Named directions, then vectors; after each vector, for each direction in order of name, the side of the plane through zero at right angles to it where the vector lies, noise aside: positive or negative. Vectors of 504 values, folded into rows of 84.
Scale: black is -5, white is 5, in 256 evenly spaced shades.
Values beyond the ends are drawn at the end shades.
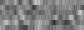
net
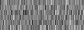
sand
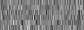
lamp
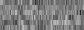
negative, negative, negative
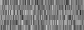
negative, negative, negative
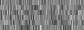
negative, positive, positive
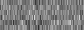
negative, negative, positive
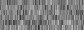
negative, negative, positive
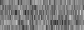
positive, positive, positive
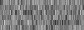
positive, positive, positive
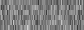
positive, negative, negative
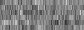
positive, positive, positive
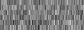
negative, negative, positive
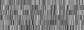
negative, positive, positive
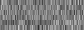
negative, negative, positive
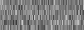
negative, negative, negative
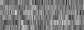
negative, negative, negative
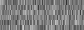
negative, negative, negative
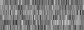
negative, negative, negative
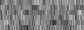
negative, positive, positive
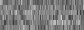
negative, negative, negative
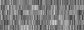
positive, negative, negative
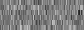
positive, negative, positive
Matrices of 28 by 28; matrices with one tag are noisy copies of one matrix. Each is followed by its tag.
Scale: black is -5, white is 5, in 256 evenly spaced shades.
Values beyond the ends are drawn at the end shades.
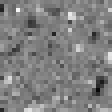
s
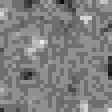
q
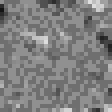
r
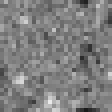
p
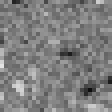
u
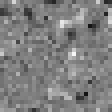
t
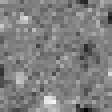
p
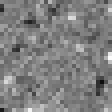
s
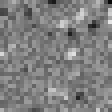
t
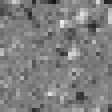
t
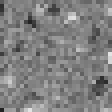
s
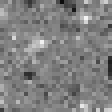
q
